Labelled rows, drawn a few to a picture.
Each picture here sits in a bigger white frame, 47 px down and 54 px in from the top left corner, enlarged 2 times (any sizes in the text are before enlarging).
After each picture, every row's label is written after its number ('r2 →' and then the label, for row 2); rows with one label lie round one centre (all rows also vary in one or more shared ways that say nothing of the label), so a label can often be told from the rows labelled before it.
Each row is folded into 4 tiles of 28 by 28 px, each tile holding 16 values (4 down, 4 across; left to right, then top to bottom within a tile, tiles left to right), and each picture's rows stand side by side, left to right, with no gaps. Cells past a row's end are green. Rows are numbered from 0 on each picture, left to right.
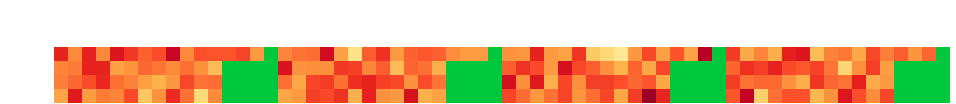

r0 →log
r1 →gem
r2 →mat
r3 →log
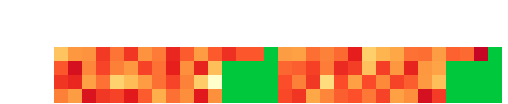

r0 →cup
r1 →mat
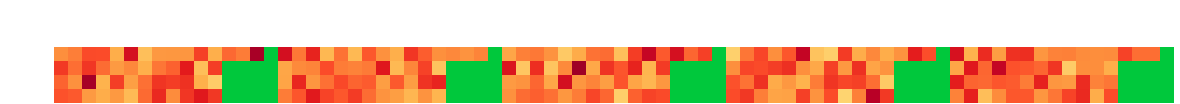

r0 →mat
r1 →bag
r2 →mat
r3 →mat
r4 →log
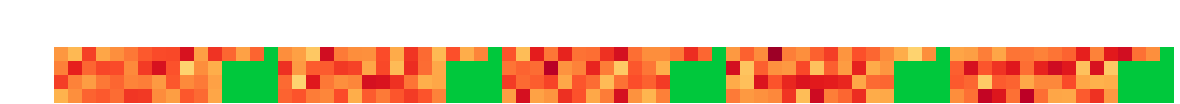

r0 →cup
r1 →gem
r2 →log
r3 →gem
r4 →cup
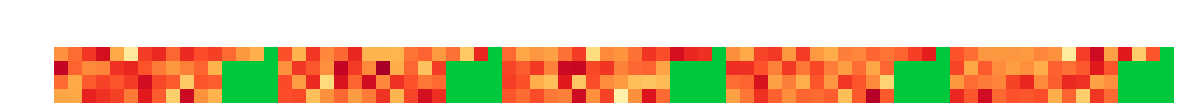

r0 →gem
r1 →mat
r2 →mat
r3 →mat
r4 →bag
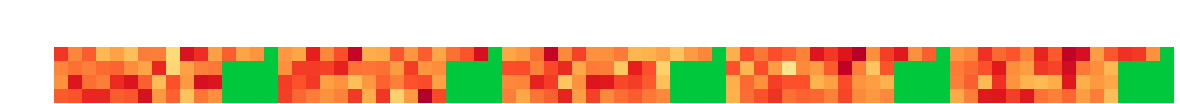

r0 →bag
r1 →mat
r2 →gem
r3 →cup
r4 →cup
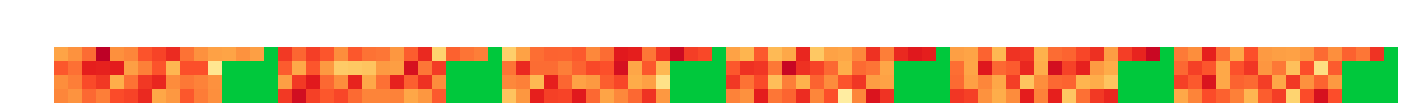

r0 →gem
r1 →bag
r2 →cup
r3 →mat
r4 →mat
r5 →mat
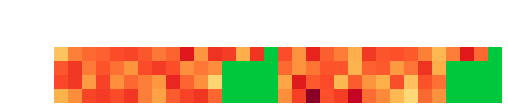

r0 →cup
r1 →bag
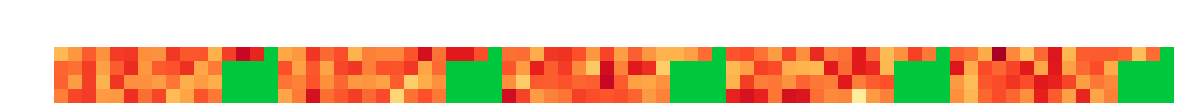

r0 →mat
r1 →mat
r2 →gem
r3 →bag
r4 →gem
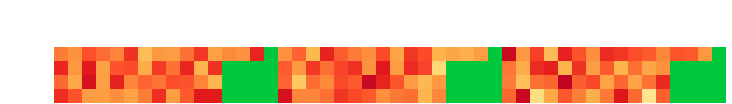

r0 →mat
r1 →gem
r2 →log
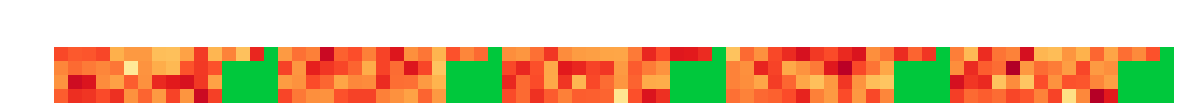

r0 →bag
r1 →gem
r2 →mat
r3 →cup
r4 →mat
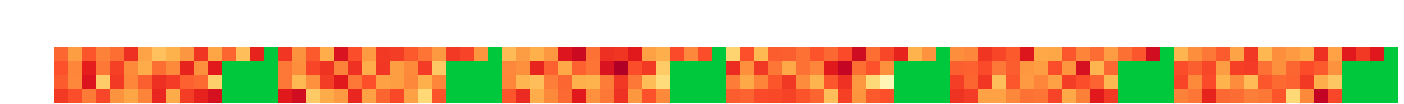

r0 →mat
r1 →log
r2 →cup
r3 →cup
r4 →mat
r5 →mat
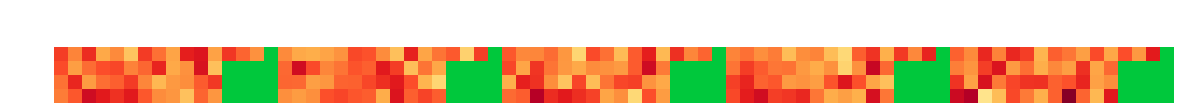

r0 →bag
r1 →cup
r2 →bag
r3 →bag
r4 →log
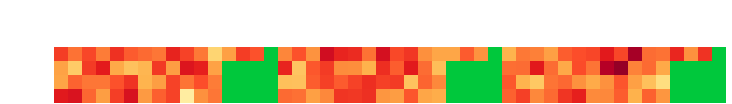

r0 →bag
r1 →gem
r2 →cup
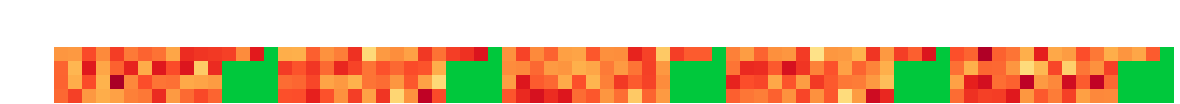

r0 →mat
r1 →mat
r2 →bag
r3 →mat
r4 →bag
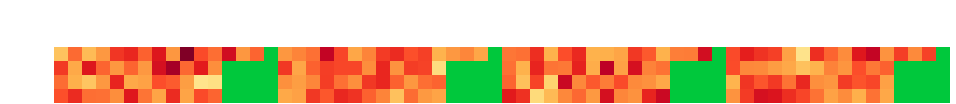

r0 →cup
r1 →gem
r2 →mat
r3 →bag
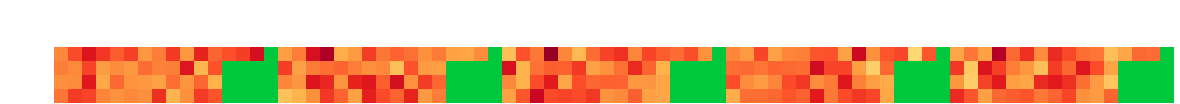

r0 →mat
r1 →gem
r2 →gem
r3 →cup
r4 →gem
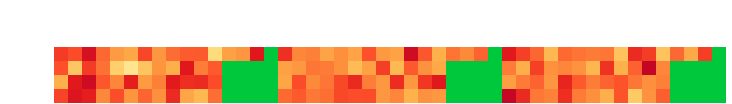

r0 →bag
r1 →bag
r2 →bag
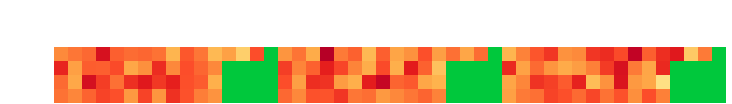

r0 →gem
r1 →gem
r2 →cup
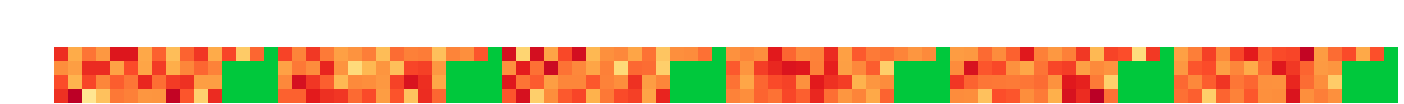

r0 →log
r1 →bag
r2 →log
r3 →gem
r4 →cup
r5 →cup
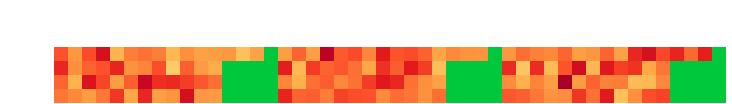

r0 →gem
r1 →gem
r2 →mat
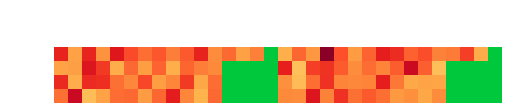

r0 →log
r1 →gem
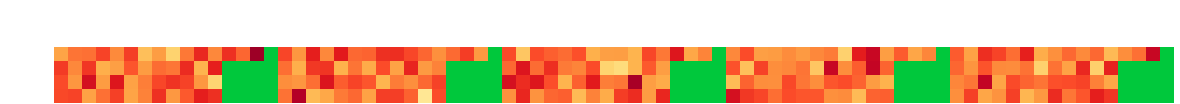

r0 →mat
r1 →log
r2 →log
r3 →bag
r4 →mat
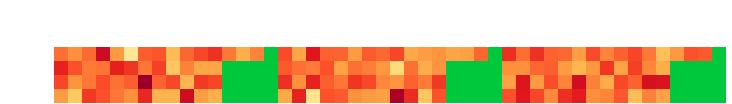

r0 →gem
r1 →log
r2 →bag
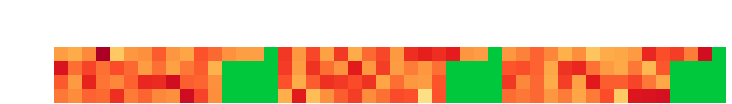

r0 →gem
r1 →log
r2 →mat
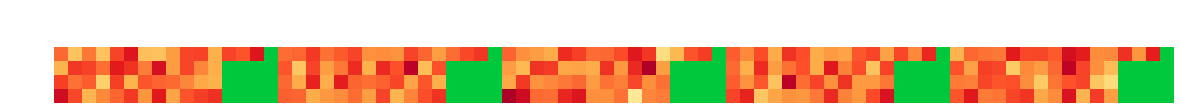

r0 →mat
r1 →mat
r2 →bag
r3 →mat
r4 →cup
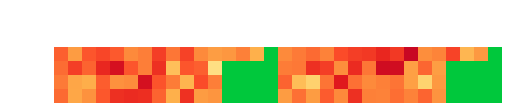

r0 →gem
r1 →cup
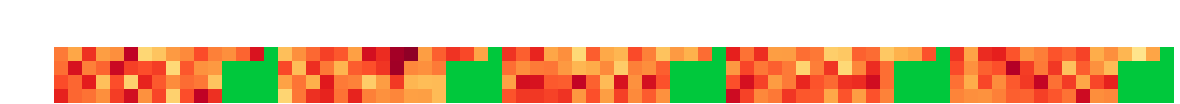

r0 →mat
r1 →cup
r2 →bag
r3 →bag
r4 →gem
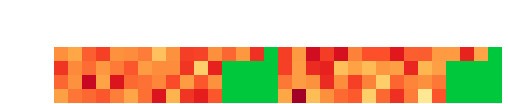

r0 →mat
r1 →log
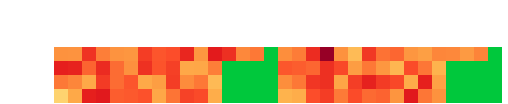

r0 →cup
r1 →gem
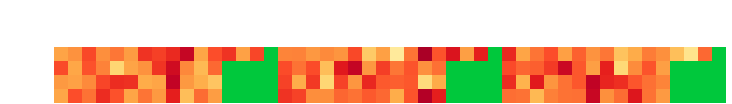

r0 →cup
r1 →mat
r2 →gem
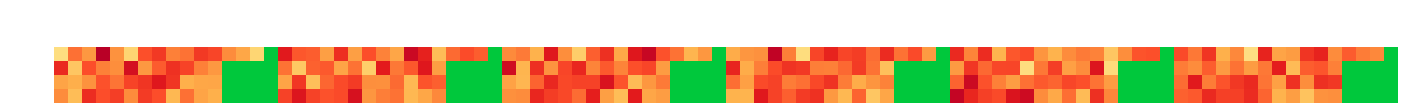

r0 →gem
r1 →bag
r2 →gem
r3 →gem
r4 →bag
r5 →bag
